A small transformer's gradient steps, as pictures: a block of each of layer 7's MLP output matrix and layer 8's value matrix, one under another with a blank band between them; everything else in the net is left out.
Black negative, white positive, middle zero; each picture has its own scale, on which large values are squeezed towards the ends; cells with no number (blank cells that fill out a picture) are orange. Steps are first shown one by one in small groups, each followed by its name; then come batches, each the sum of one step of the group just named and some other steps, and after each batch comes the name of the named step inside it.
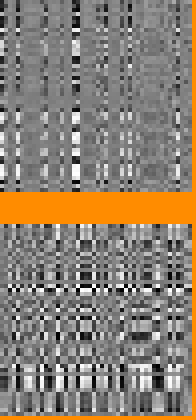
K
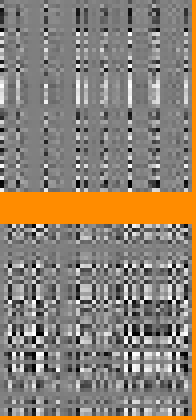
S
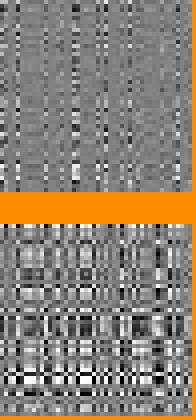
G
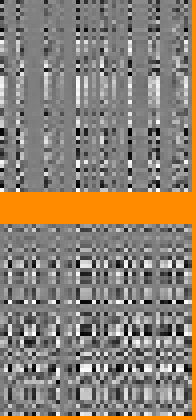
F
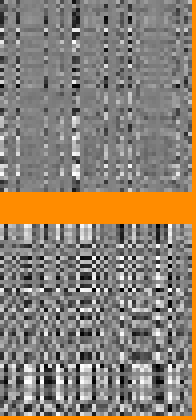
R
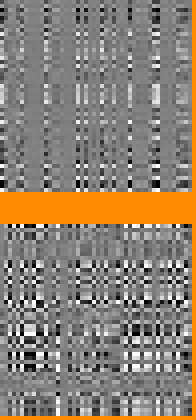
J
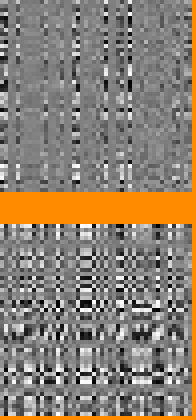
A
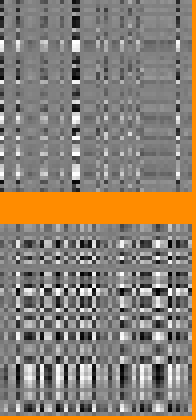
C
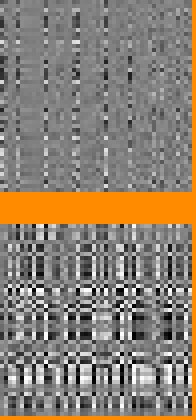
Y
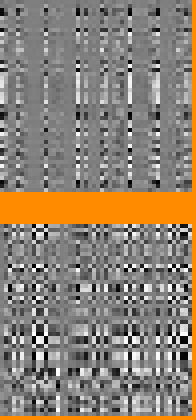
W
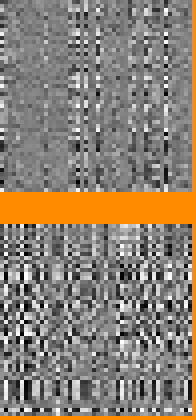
J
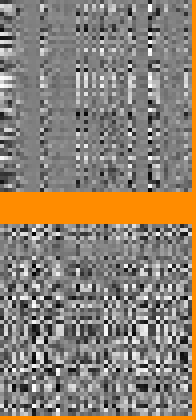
W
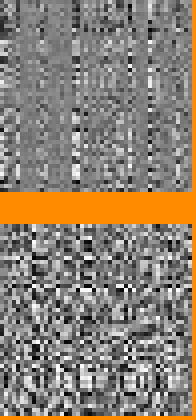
K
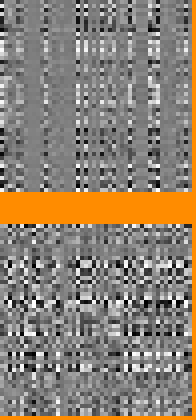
J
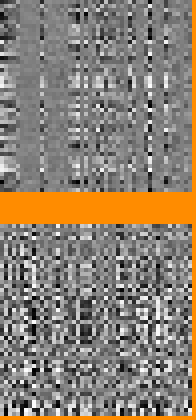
A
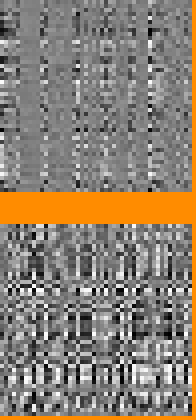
Y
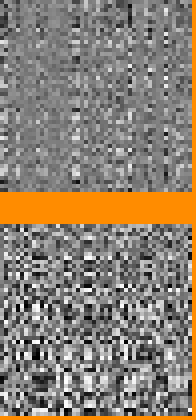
K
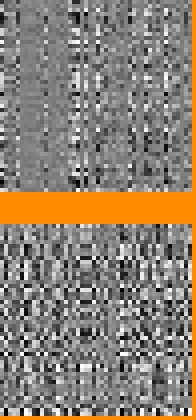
R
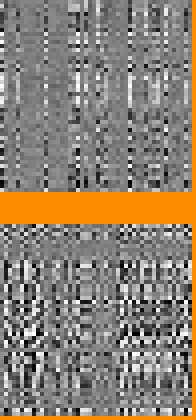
S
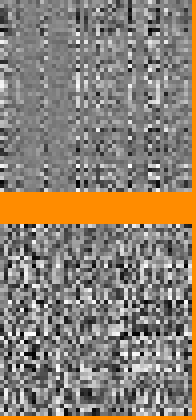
J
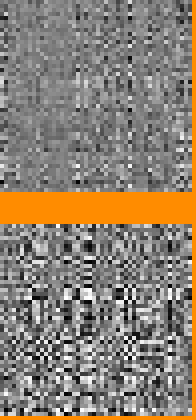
A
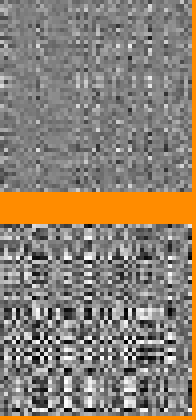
F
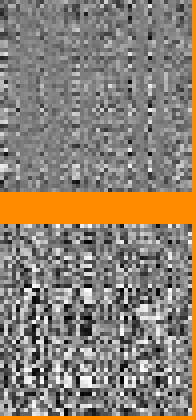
G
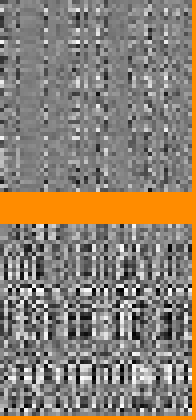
Y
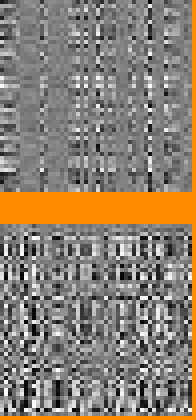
F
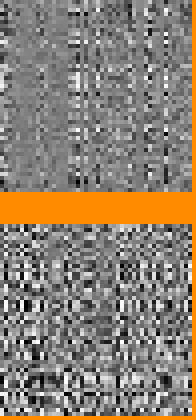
W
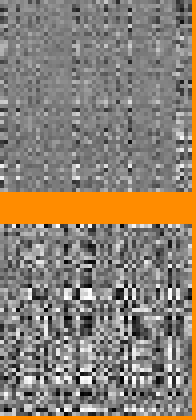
G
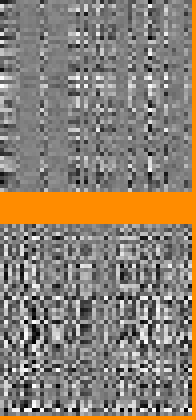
S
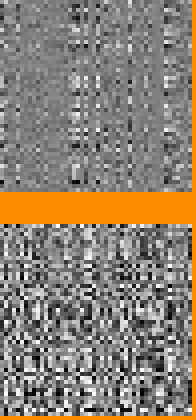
G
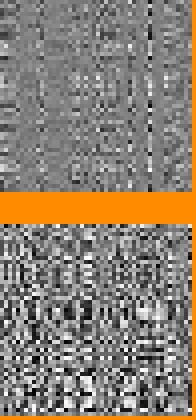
G
